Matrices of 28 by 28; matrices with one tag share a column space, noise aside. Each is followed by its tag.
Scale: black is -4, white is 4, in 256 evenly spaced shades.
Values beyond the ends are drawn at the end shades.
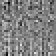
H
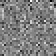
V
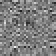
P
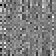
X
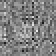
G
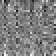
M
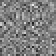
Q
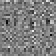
P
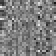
H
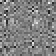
P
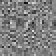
P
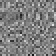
Q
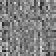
H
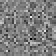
G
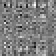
X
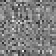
V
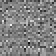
P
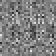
G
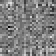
X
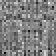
H
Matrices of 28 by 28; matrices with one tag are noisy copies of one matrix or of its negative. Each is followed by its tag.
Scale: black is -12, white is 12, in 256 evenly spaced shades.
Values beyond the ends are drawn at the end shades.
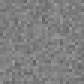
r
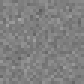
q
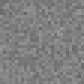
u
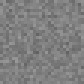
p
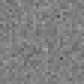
p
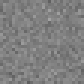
u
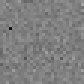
p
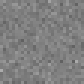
r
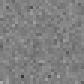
p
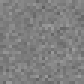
u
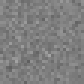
p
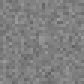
p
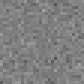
r
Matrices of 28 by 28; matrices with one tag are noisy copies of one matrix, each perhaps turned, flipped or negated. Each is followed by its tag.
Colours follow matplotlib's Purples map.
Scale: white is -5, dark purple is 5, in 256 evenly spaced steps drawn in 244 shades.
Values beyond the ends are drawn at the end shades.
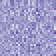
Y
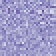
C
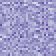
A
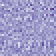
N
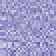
C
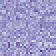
C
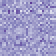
C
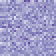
Y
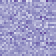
Y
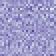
N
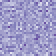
N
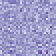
N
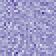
N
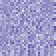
Y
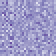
C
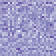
A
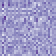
A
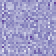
A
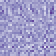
N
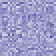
A
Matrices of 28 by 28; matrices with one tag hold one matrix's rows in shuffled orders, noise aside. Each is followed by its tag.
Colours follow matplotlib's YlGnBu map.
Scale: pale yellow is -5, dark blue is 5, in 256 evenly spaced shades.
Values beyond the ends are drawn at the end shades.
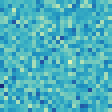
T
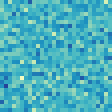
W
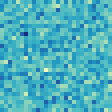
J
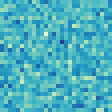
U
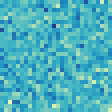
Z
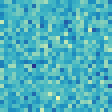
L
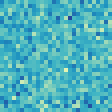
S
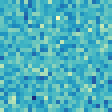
L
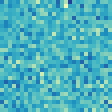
S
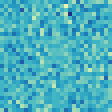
S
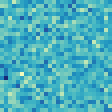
W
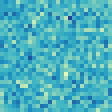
S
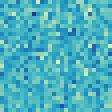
L
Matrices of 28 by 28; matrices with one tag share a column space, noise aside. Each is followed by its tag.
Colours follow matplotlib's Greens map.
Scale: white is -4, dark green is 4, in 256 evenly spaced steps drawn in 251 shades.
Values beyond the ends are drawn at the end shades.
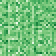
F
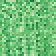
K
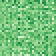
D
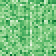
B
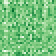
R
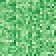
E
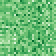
F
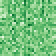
R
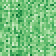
K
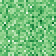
E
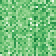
D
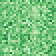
F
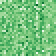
D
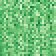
K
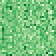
B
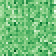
R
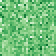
K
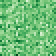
E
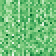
R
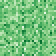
E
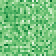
E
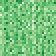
F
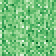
E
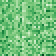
E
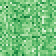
K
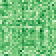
B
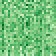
K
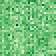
D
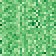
F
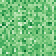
F
